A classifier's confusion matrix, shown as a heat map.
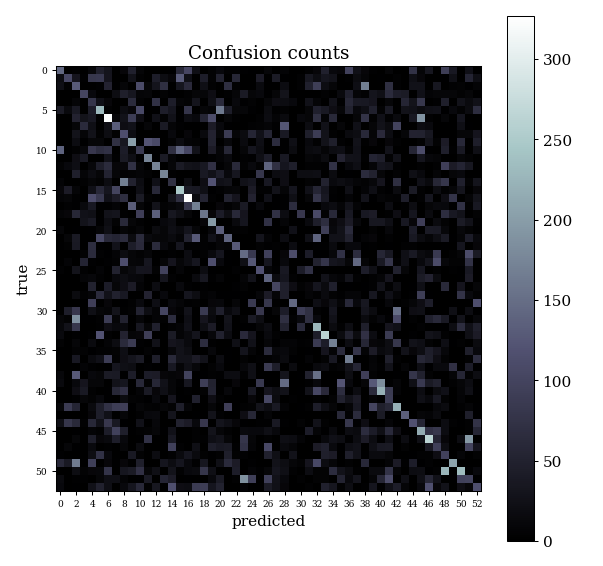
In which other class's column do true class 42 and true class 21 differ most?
17
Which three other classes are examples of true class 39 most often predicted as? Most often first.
40, 28, 35
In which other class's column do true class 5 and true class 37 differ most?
20
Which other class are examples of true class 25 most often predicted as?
13
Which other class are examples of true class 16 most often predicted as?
4
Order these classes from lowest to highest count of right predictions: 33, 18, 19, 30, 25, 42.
30, 25, 18, 19, 42, 33
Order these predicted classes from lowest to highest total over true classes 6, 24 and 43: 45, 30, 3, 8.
30, 3, 8, 45
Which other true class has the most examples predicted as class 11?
9
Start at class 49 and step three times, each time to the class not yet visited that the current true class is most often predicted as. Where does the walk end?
32
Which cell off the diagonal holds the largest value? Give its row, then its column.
50, 48
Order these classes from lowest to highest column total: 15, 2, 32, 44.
44, 15, 2, 32
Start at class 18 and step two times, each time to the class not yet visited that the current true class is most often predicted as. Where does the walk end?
26
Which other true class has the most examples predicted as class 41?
51
